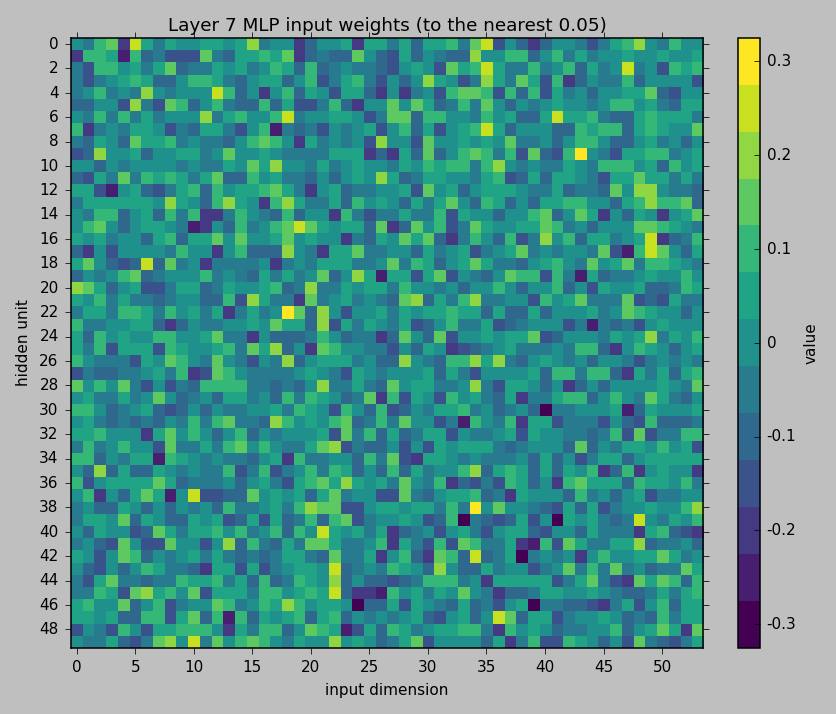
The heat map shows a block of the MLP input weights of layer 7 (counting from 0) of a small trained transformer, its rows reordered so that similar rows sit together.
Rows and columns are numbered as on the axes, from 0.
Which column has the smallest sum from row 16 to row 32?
3
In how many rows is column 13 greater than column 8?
23
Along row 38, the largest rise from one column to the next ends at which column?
34
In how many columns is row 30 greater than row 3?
17
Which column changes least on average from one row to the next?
9
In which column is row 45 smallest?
26
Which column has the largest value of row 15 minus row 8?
19
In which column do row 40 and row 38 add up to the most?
21
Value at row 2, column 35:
0.25
